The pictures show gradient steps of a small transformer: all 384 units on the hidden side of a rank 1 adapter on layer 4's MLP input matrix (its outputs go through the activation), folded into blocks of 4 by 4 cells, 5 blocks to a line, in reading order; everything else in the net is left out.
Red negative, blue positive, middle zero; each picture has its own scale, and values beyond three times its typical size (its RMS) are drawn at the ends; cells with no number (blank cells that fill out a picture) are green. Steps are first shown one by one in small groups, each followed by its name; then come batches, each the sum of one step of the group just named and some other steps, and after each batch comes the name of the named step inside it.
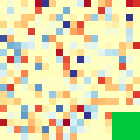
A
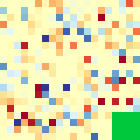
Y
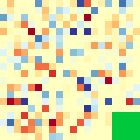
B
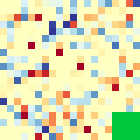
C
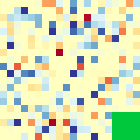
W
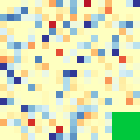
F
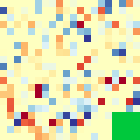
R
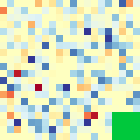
W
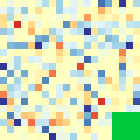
C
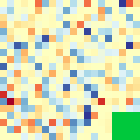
A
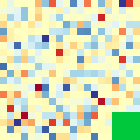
Y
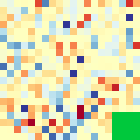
A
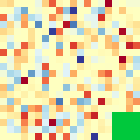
W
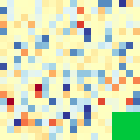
R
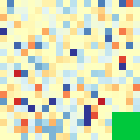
C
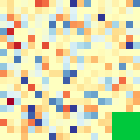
C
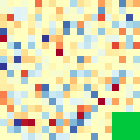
Y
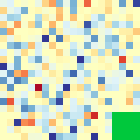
F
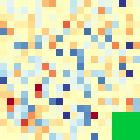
B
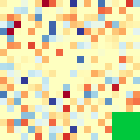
C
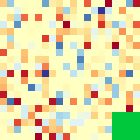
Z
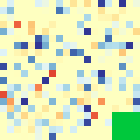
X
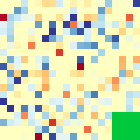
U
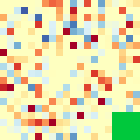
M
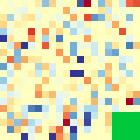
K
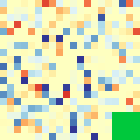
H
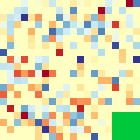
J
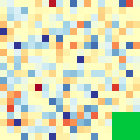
H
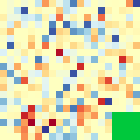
M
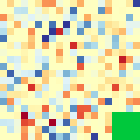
U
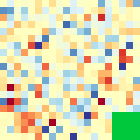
M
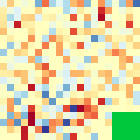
J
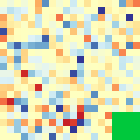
X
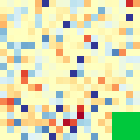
K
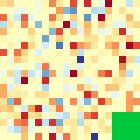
Z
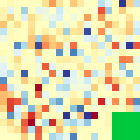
X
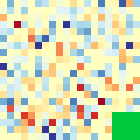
X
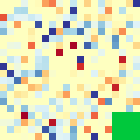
U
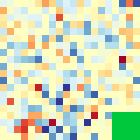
H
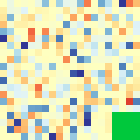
K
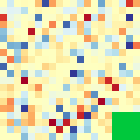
K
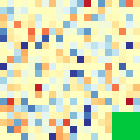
K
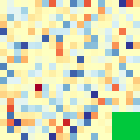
K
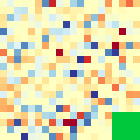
K
